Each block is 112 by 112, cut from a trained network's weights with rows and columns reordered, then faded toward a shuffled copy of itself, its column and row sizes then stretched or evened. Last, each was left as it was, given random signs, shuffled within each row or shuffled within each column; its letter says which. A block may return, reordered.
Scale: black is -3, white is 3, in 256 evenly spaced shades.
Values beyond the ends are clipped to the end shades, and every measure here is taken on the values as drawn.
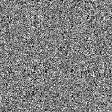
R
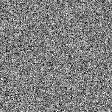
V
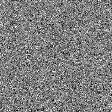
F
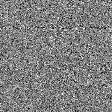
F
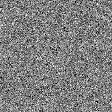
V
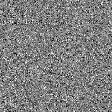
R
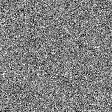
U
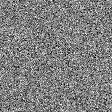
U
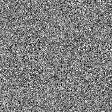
F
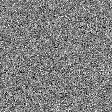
U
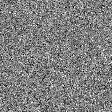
U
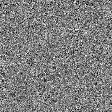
F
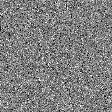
V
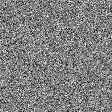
U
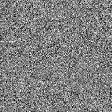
R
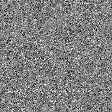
F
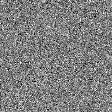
F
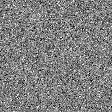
U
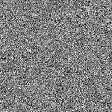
R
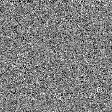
F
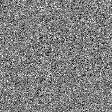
F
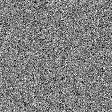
V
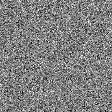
F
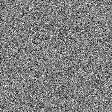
V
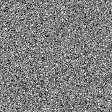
V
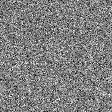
U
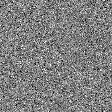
V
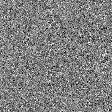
V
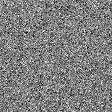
V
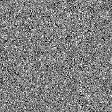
R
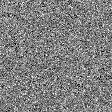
U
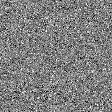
U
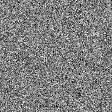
V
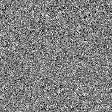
F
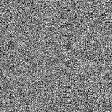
R
